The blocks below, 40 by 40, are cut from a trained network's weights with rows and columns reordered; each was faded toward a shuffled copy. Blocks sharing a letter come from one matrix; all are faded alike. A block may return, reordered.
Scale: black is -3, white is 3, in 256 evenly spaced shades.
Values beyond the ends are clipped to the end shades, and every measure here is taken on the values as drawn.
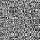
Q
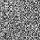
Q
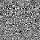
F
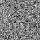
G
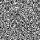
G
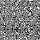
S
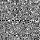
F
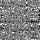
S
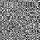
Q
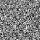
G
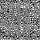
S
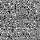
S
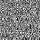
F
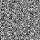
Q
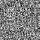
G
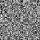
Q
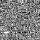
F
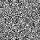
G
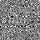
F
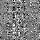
S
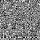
F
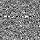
F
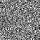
G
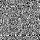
F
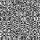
Q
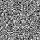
G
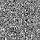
G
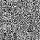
Q
